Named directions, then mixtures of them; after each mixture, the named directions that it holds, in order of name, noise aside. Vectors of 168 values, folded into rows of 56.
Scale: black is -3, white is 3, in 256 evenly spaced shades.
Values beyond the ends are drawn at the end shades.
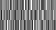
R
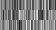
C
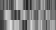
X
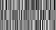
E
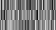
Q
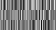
E.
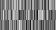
C.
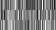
E, Q.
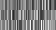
C, E.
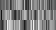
R, X.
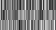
C, Q.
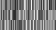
C, R.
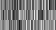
C.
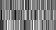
R, X.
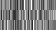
C, R.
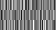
E, R.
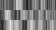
X.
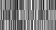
C, R.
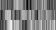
Q, X.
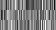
E, Q.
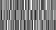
R.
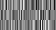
E.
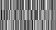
Q, R.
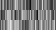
Q, X.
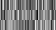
Q.
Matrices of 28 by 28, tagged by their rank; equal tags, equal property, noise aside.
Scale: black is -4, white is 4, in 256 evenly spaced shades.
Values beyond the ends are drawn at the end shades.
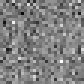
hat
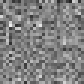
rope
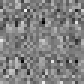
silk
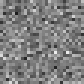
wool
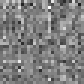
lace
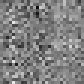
rope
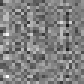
lace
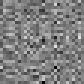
lace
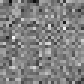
rope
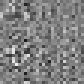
silk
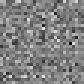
hat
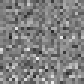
wool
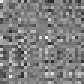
silk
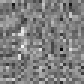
silk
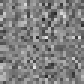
rope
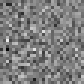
hat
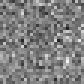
silk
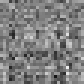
lace
